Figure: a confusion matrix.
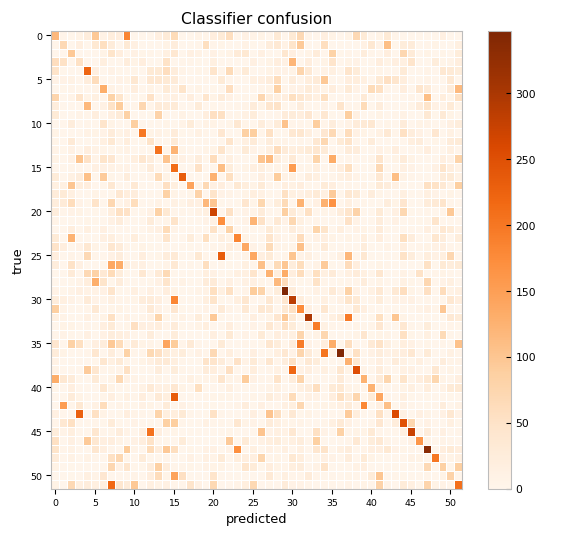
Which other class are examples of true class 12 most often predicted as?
34
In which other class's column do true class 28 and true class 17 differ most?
5
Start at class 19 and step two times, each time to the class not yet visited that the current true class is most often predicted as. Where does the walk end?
31
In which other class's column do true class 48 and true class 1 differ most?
42
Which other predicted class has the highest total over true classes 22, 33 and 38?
30
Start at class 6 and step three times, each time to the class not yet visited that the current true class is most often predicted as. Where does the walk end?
47
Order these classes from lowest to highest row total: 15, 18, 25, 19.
18, 15, 25, 19
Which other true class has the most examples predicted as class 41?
50
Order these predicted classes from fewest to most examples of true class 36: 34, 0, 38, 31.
0, 38, 31, 34
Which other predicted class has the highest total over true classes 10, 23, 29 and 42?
39
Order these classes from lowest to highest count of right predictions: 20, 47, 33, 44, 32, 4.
33, 4, 44, 20, 32, 47
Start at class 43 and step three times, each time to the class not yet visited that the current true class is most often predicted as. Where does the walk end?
15
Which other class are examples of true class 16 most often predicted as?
20
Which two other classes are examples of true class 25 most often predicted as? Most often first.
21, 37
